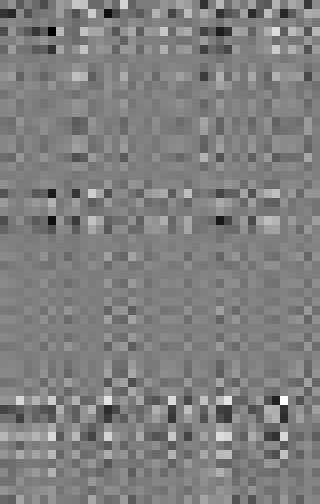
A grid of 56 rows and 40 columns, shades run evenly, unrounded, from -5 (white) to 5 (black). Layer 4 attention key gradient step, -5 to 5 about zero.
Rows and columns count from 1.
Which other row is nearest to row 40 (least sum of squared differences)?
27
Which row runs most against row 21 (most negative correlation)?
30
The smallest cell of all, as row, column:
45, 36
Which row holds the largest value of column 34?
49
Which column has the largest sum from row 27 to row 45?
35
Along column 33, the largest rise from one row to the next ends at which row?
46
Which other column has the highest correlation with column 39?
26
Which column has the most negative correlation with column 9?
17
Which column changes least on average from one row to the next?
25
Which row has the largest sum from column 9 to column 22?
2
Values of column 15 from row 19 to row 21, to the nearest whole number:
0 0 0
